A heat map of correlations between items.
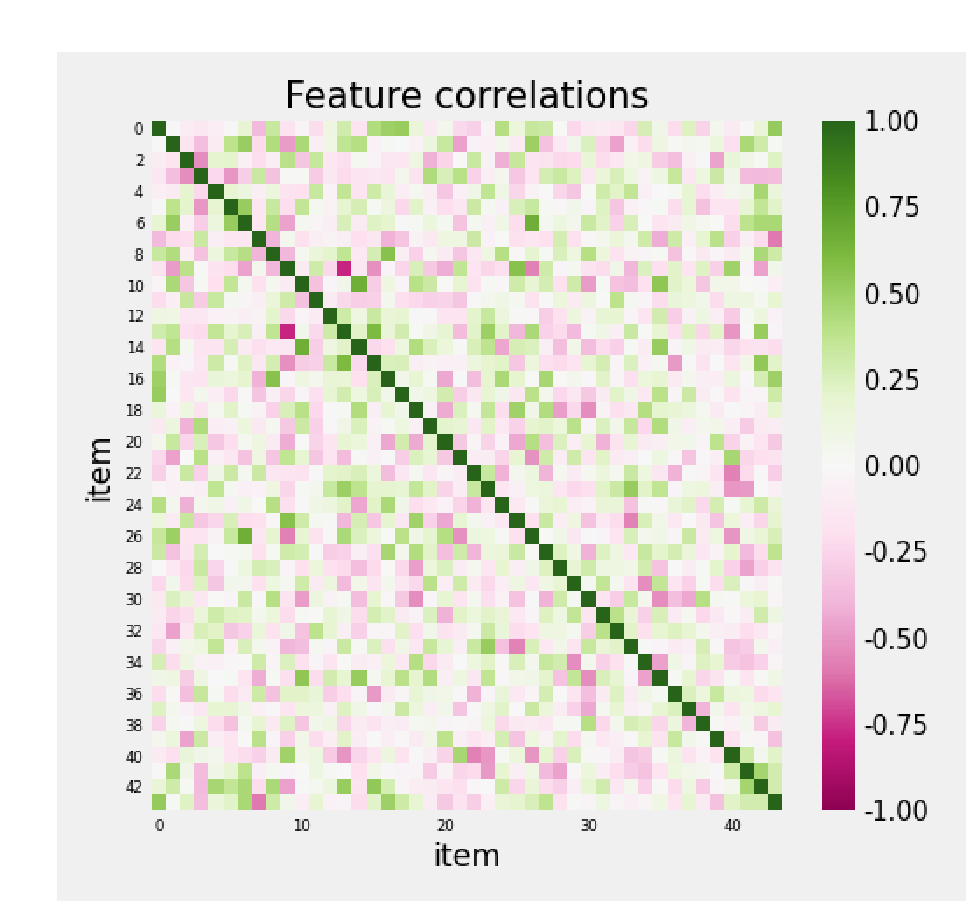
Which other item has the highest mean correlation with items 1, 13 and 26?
6
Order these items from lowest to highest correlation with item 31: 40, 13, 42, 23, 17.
17, 40, 13, 23, 42
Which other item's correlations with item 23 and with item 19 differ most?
29
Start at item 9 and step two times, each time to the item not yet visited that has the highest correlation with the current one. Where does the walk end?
18
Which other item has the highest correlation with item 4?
42
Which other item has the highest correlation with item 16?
8
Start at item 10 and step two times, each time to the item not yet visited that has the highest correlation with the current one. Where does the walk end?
35
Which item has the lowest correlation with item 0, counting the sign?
7
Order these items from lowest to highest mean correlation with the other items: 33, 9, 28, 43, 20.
9, 20, 28, 33, 43
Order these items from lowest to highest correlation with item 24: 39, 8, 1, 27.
1, 27, 39, 8
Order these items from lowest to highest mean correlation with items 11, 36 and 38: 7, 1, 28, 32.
1, 28, 7, 32
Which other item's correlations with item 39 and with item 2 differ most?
3
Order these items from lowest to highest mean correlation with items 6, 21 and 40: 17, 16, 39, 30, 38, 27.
17, 39, 38, 30, 16, 27
